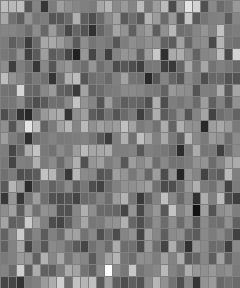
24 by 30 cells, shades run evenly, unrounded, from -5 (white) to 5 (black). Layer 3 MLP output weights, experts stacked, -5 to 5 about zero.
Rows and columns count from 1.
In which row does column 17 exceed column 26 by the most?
6
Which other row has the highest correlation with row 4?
10
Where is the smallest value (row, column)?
23, 14
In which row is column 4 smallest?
11
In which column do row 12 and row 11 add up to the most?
26
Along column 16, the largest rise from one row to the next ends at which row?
18
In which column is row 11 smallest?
4
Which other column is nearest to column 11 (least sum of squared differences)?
20
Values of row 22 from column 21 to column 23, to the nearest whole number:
-1 0 -2
